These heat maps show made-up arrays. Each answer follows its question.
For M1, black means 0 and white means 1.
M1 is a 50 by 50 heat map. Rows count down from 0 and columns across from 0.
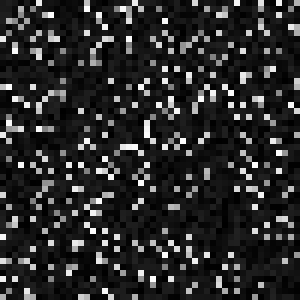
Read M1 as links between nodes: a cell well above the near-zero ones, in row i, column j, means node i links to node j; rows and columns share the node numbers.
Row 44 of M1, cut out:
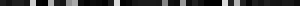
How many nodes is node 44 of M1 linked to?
9
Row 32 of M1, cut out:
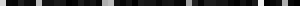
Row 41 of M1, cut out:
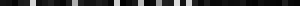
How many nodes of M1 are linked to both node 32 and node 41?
1
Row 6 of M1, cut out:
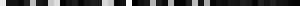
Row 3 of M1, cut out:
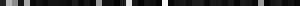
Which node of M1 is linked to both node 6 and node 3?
node 21
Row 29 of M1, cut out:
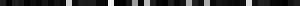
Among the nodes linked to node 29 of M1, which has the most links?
node 31
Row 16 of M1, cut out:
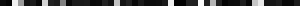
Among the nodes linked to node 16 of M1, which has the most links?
node 28
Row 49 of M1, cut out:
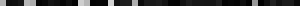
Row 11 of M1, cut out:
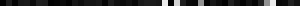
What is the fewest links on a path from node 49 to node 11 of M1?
3
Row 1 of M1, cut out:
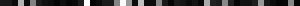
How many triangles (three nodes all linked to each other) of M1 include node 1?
8
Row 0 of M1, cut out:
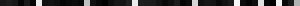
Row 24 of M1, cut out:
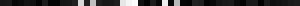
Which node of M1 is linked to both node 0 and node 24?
node 22
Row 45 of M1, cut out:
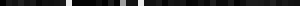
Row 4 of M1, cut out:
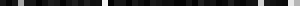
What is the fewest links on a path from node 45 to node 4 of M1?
4
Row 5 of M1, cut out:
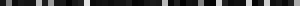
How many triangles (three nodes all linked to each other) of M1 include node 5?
6
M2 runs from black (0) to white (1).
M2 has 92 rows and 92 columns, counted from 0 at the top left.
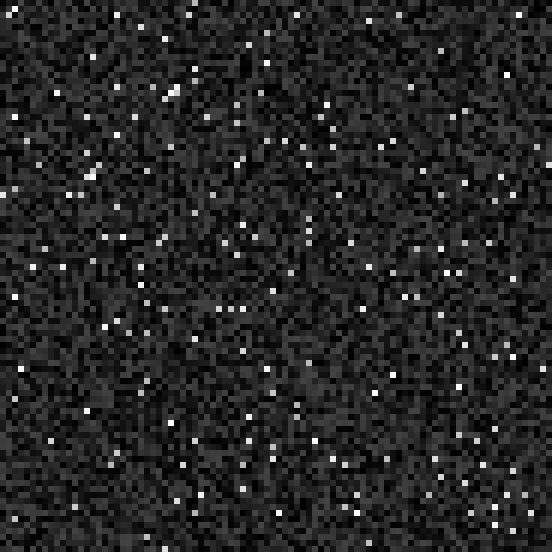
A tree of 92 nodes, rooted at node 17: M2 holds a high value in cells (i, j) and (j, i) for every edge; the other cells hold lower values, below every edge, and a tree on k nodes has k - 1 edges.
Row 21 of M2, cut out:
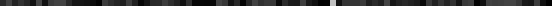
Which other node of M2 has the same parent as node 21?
76
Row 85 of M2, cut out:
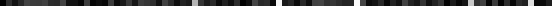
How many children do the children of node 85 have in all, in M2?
6
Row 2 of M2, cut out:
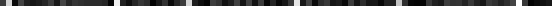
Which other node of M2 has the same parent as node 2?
67
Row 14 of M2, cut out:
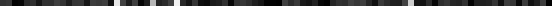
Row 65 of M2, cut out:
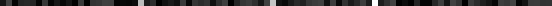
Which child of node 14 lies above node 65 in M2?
29
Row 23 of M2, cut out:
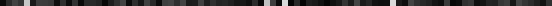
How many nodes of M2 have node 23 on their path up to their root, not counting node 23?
8
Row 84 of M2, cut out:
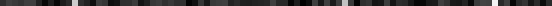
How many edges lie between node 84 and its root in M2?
7
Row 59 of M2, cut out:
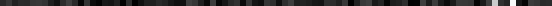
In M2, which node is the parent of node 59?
82
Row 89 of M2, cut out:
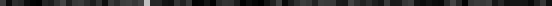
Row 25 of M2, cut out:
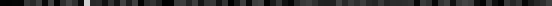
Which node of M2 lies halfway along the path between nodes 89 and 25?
15
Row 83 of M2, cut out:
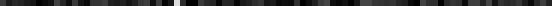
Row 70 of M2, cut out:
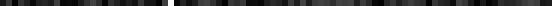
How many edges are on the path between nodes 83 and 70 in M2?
4
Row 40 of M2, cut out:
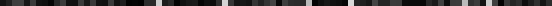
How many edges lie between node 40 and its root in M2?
4
